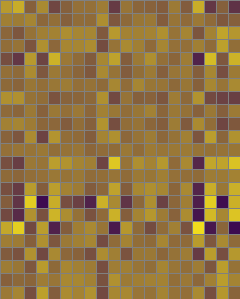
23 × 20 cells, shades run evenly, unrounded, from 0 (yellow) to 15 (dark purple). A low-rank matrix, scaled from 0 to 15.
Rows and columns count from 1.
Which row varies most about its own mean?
16
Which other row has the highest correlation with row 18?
1
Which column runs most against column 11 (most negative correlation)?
3
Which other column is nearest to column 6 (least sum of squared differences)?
14
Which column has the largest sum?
17
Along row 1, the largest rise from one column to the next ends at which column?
18
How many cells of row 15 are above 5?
15
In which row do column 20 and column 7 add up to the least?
13
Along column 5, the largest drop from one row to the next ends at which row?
5
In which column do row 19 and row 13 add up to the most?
9
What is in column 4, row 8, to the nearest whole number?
8
